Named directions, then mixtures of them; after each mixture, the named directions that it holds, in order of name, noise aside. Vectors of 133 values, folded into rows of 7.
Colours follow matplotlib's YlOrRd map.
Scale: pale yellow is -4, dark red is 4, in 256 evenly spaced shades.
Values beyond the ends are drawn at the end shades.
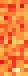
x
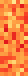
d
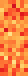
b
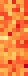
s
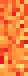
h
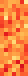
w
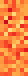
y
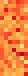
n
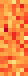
d.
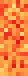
b, y.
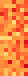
n, s.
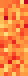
w.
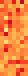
d, h, w.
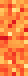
h, n, s.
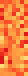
h.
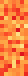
b, n, w.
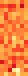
x.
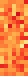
d, h.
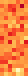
d, n, x.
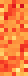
b, x.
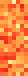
d, s.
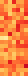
s.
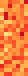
b, h, w.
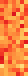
h.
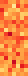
b.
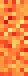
y.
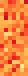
b, w.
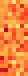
b, d.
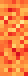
n, y.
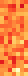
x.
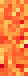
h.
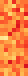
s.
